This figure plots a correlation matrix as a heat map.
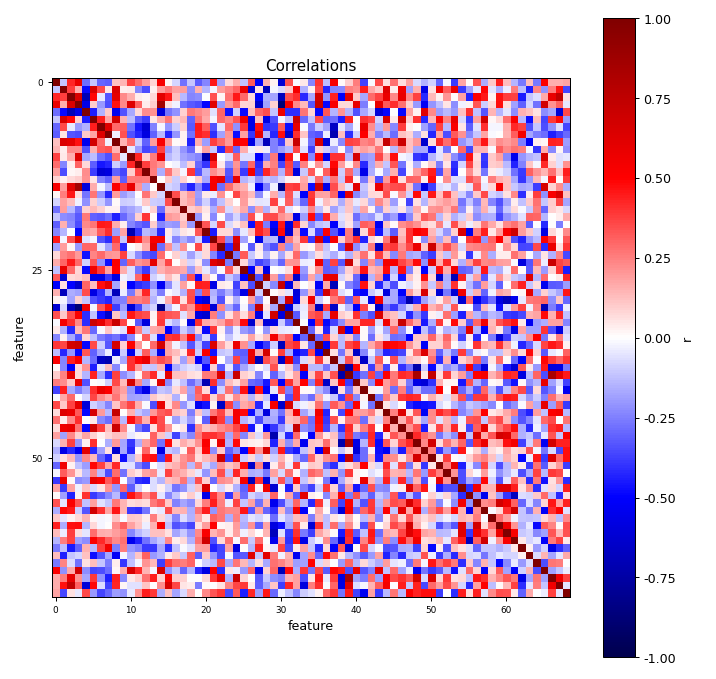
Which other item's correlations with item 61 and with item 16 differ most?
29
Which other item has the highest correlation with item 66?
39
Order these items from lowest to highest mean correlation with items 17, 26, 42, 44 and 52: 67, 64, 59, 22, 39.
59, 64, 22, 67, 39
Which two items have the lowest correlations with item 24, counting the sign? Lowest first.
62, 7
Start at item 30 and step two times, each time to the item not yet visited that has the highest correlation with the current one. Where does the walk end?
7
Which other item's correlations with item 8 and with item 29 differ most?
32
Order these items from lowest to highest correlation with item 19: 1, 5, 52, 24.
52, 24, 1, 5
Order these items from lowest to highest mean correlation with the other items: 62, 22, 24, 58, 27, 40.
62, 27, 40, 58, 22, 24
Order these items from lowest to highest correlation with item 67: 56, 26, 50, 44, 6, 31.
6, 26, 56, 50, 31, 44
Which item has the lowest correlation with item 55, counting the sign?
61
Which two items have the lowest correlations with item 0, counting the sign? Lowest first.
30, 27
